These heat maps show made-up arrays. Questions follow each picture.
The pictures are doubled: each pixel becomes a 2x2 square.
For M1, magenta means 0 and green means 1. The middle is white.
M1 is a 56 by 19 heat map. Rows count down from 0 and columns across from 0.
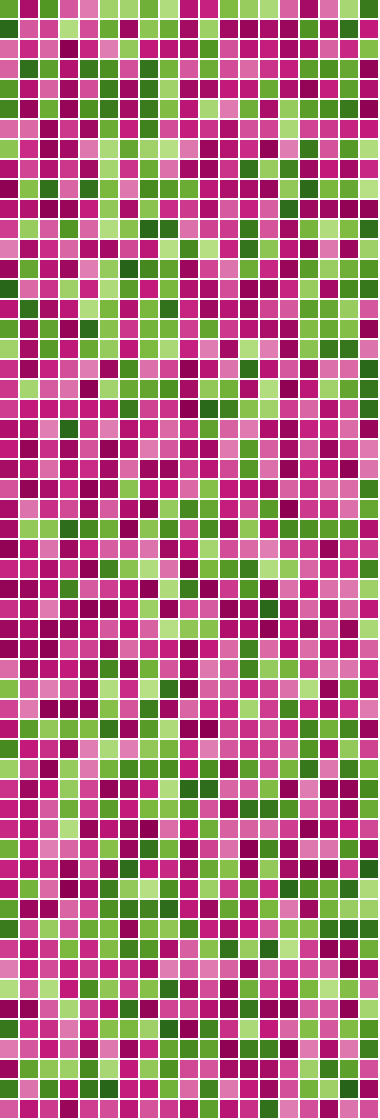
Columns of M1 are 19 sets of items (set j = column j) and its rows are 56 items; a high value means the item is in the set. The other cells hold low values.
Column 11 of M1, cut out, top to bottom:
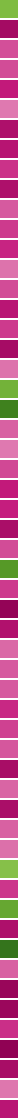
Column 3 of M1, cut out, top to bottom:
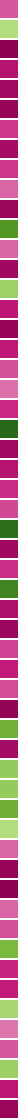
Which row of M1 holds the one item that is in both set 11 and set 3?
47
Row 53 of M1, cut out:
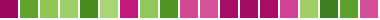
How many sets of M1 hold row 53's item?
10
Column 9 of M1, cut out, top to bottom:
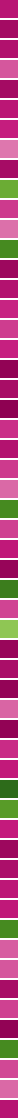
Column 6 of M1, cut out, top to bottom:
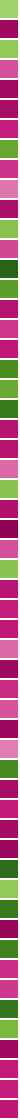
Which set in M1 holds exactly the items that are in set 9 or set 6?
18
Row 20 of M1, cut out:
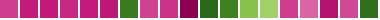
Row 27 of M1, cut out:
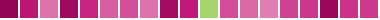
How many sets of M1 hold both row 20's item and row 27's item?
1
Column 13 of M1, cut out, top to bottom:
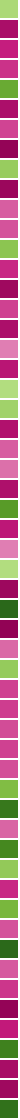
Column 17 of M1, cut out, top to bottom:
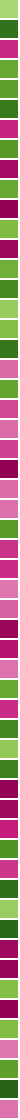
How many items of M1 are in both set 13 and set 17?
5
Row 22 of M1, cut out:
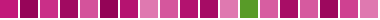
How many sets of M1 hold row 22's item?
1
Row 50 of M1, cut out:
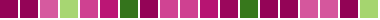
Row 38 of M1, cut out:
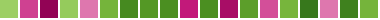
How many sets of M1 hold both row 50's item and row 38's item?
4
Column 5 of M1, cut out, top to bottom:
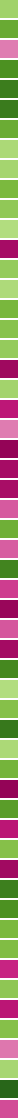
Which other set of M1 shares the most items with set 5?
7
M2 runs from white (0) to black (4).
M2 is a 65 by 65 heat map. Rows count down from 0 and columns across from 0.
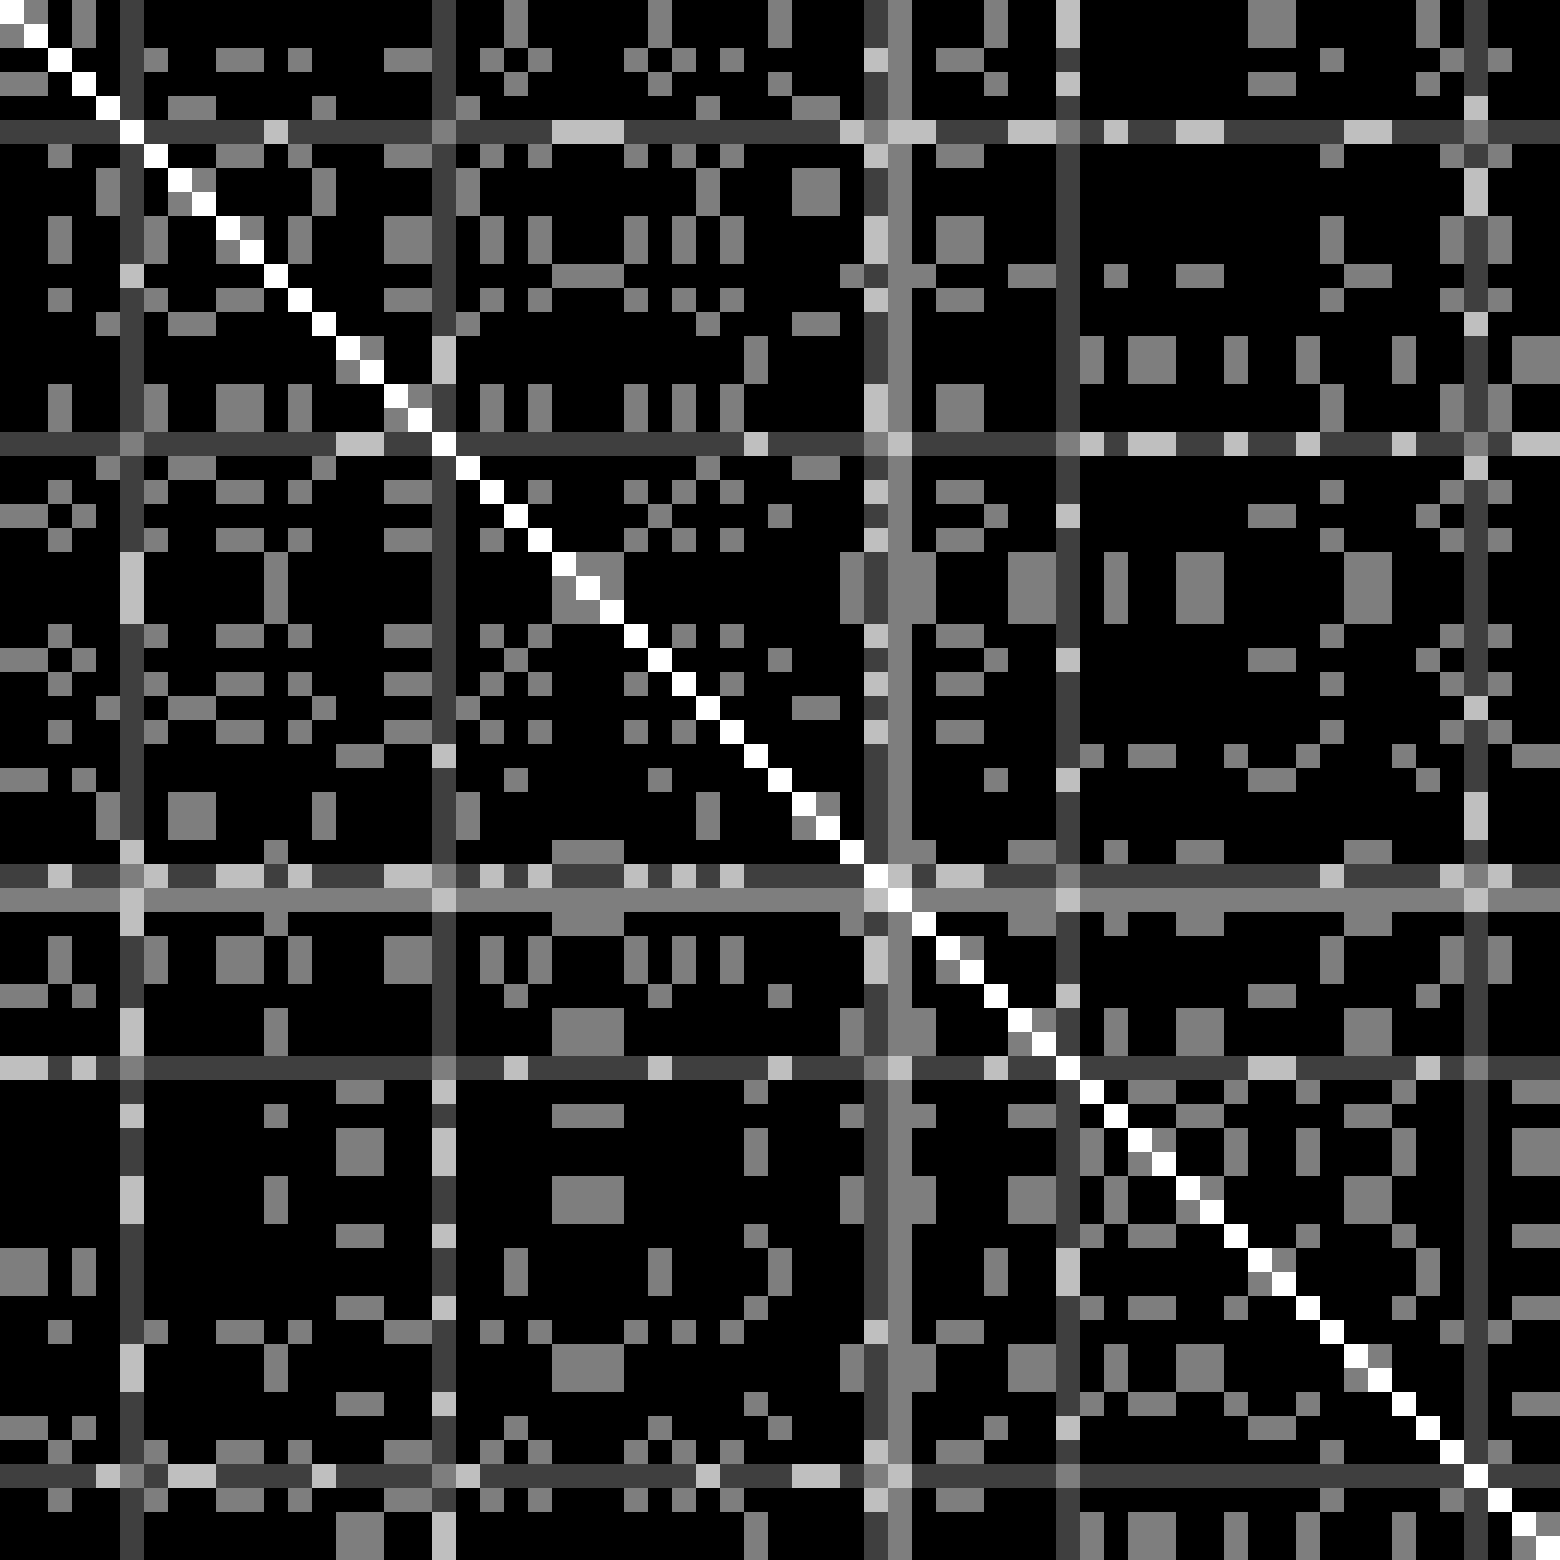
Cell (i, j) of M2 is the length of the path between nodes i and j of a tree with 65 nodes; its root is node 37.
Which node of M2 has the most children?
36
